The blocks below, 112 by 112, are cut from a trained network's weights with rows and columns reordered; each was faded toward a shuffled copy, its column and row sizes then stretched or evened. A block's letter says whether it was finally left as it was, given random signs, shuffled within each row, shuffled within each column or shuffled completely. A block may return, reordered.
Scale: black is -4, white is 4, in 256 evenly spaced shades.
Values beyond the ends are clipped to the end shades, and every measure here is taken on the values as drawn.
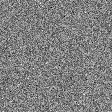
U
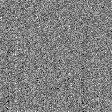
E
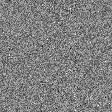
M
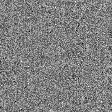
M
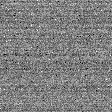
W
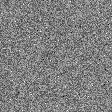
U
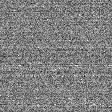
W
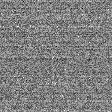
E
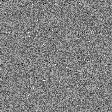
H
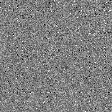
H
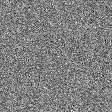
U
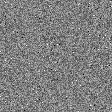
M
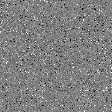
H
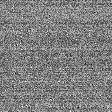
E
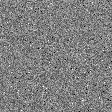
U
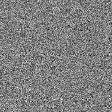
H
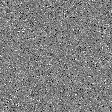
U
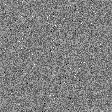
M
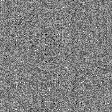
E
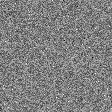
U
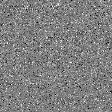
W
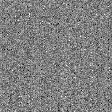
E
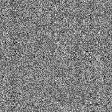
E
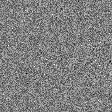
M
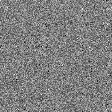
H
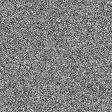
W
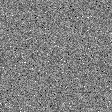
U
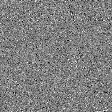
W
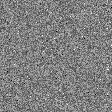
M
